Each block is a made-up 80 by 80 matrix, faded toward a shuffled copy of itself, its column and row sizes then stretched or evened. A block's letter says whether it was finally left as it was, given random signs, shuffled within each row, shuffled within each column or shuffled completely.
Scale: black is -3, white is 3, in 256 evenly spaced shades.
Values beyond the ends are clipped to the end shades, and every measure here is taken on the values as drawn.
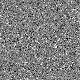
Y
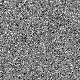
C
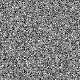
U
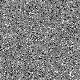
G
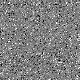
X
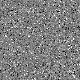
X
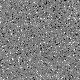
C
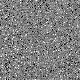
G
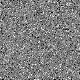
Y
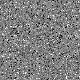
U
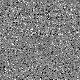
Y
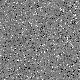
C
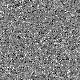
Y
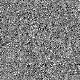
X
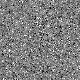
X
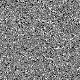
X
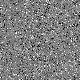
G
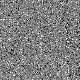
X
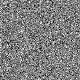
G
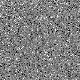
U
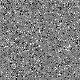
X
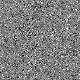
X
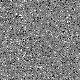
G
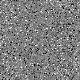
X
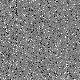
G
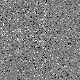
X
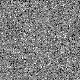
U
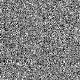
U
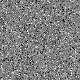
G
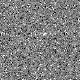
U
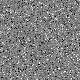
C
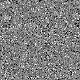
U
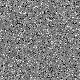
Y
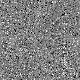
X
